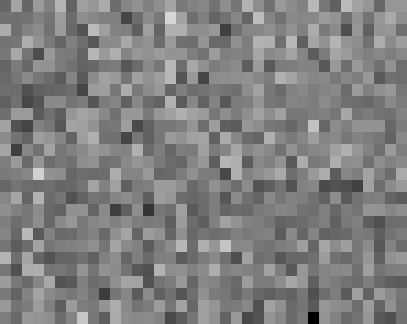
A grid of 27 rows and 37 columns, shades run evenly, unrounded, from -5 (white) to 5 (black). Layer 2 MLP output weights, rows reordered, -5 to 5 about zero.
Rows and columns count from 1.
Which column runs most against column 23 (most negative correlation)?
22
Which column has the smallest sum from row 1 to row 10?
16
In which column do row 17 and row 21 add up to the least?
4
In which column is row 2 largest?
12
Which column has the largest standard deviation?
29
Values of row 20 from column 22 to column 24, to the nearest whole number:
0 0 0
